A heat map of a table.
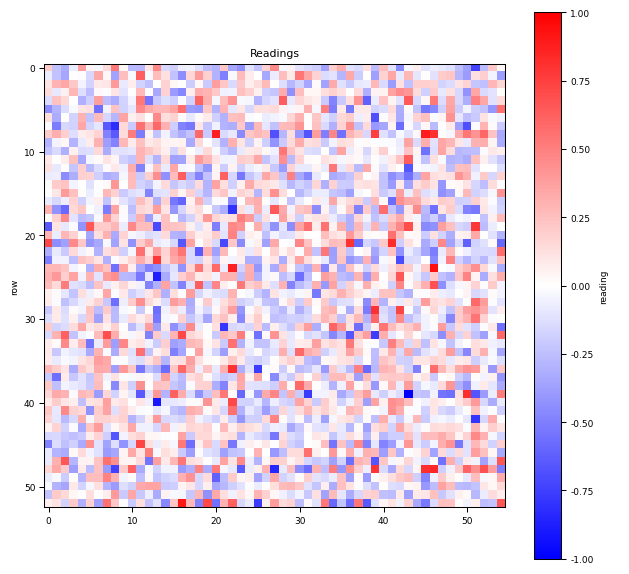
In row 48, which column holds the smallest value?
27
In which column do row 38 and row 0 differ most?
8
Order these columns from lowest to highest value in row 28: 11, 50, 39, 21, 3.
3, 50, 21, 39, 11
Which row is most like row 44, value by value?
28
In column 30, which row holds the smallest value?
25
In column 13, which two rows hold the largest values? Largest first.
23, 7
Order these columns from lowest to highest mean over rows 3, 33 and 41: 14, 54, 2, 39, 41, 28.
54, 39, 14, 28, 2, 41
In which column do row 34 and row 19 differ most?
5
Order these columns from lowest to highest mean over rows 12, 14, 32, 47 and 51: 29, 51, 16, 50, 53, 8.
51, 29, 53, 50, 16, 8
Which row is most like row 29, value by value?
30
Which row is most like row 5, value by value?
22
